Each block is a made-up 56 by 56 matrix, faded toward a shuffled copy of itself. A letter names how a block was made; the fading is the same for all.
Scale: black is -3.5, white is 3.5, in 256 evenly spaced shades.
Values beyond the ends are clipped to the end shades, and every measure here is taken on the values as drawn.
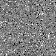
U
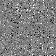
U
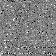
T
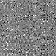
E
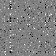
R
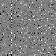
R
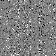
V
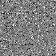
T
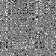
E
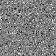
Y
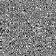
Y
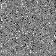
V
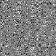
E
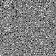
Y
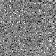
E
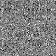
Y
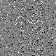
V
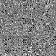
Y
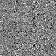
Y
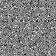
T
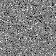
T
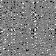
R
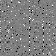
R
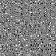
E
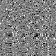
E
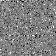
T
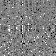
R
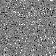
U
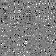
R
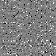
R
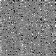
R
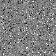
V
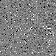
U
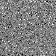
T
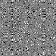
E
